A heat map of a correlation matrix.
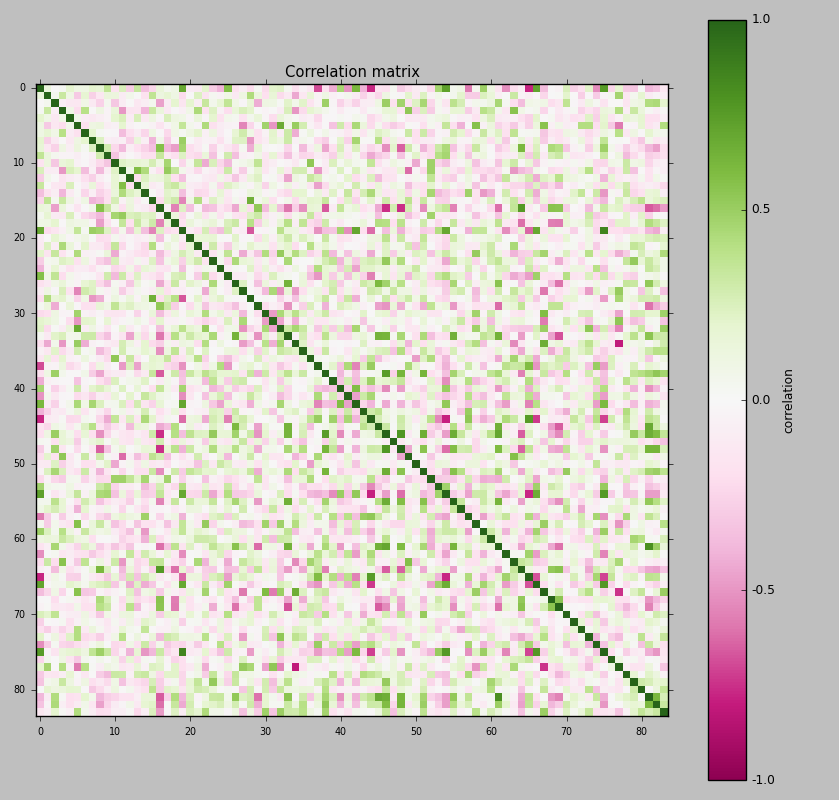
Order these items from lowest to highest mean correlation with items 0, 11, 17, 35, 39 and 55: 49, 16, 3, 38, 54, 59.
49, 16, 3, 54, 59, 38
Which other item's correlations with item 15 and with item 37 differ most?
74
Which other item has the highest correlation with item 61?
81
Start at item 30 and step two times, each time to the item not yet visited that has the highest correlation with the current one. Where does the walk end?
34
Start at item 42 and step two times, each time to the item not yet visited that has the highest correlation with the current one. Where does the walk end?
75
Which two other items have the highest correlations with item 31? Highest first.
77, 27
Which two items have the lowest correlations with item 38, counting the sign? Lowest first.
16, 64
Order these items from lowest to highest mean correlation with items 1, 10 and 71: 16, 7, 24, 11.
7, 24, 11, 16
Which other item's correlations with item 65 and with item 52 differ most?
11
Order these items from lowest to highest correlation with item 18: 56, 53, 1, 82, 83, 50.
53, 56, 50, 1, 83, 82
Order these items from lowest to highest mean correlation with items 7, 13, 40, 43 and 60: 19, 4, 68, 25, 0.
68, 25, 4, 0, 19
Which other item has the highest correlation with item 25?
0
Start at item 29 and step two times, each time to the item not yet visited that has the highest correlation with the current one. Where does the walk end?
64
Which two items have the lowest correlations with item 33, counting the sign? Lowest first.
69, 16
